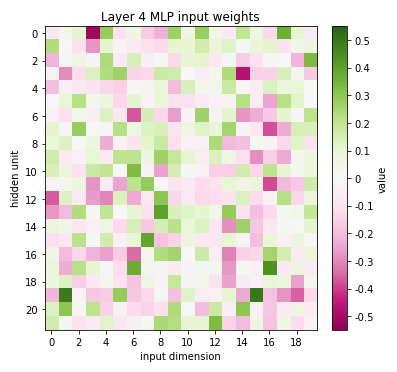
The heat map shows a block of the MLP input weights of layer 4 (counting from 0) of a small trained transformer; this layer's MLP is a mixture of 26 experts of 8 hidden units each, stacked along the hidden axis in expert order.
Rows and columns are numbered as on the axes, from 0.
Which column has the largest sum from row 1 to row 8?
13
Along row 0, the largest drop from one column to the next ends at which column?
3
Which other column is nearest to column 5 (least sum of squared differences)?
10
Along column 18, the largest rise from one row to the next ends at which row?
20
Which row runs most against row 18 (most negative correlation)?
7
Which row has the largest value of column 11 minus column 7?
0
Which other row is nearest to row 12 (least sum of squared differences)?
4
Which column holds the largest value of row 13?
8
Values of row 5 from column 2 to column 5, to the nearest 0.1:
0.2 0 0.1 -0.1
